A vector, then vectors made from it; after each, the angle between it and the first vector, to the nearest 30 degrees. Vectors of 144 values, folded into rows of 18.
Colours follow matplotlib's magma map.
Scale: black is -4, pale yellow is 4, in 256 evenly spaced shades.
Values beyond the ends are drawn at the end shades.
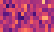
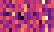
30 degrees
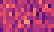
120 degrees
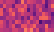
60 degrees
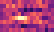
120 degrees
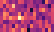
120 degrees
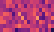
120 degrees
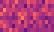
120 degrees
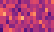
120 degrees
